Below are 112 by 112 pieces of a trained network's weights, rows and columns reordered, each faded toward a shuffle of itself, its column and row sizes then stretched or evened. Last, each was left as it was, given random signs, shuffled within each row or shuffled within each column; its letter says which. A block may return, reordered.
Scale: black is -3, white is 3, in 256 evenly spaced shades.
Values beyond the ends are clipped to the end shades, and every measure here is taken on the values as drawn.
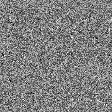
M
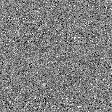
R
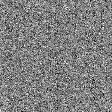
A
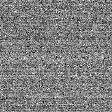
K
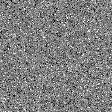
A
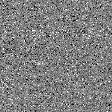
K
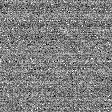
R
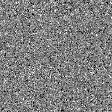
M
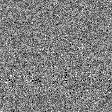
M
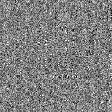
K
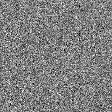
A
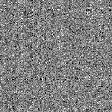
K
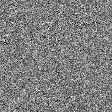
M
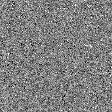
M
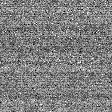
R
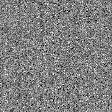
A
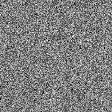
M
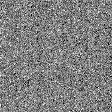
A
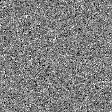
A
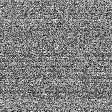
R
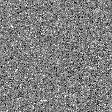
A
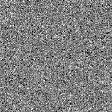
K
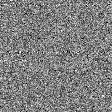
R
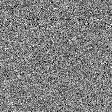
R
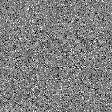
K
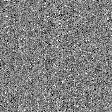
A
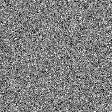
A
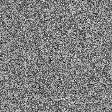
M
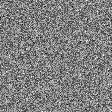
A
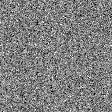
A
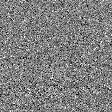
R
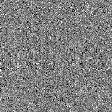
K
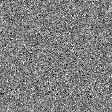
R
